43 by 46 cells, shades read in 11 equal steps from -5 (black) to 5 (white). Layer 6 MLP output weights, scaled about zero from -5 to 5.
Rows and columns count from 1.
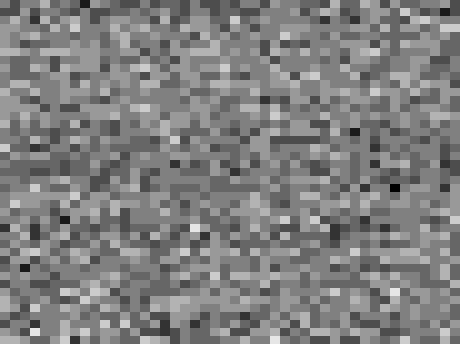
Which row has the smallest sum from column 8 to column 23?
1
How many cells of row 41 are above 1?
4
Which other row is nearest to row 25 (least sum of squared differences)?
12
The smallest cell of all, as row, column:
24, 40
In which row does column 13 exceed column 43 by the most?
41
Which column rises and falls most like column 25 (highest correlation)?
16
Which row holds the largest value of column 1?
19
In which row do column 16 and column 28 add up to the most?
43
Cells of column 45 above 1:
9
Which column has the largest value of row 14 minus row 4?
26
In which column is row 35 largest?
22
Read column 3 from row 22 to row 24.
-1 -1 0
